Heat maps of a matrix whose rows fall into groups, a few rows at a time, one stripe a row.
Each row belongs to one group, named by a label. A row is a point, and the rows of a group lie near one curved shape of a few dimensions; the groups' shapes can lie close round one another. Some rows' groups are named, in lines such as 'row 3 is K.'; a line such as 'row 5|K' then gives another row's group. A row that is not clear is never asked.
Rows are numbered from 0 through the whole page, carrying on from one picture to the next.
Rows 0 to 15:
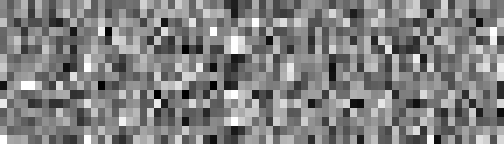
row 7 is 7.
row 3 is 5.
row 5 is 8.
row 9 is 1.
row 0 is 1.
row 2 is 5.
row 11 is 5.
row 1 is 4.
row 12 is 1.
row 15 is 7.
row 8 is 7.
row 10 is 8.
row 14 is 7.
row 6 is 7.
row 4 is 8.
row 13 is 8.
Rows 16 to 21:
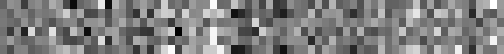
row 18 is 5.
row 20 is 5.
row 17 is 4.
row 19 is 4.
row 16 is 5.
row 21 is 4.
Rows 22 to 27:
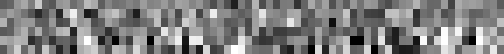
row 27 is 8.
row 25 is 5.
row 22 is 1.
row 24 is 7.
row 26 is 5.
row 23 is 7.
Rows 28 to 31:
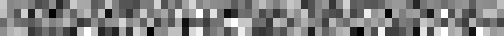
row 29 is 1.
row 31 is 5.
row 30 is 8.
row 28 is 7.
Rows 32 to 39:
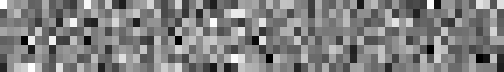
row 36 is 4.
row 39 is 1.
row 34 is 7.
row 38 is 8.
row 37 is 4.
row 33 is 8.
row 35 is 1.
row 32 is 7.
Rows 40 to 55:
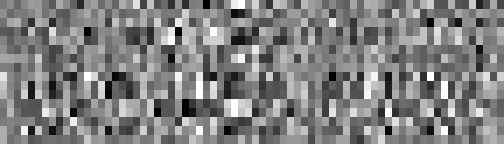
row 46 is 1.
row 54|1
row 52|8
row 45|5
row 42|4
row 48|7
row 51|8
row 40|1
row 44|4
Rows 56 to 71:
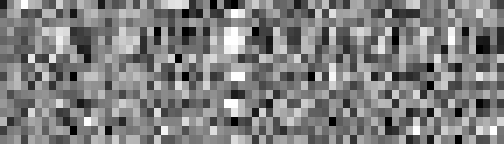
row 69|7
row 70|5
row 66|7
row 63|4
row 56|1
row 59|8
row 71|4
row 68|4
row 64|8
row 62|4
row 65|4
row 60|8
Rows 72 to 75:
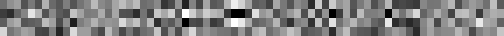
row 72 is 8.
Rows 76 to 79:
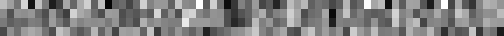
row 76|1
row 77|7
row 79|1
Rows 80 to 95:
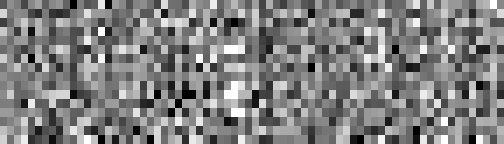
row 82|1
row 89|1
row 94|7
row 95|5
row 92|1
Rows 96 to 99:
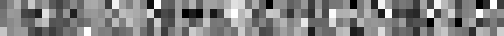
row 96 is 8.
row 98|4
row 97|8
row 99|5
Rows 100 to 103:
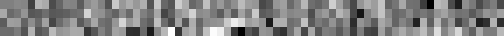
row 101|5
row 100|4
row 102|8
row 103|4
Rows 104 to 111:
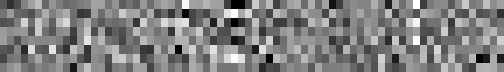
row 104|7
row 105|8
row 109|4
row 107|1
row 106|1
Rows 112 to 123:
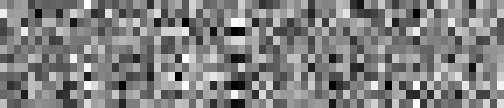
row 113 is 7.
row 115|1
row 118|7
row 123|7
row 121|7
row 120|4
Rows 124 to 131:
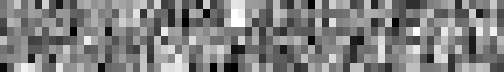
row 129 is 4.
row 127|5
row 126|8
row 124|8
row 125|1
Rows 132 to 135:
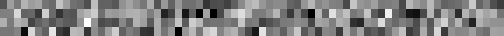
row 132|1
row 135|4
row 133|8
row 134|5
